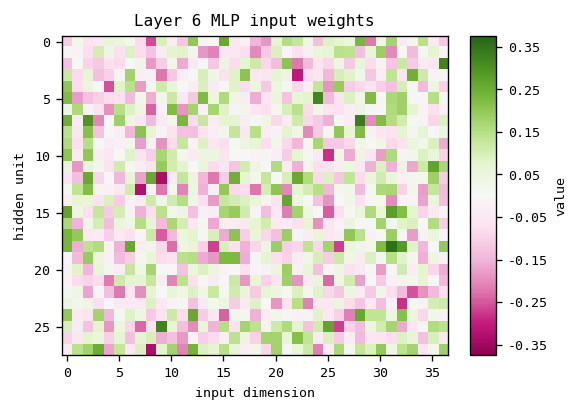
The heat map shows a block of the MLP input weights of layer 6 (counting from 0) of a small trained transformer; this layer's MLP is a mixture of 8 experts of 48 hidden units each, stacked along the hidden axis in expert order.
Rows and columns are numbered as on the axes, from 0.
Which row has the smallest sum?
2
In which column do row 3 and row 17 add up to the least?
9
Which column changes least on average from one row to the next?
4
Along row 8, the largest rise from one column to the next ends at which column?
7
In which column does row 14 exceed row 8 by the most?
11
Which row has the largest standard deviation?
18
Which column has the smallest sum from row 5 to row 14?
25
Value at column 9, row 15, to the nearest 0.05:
0.15
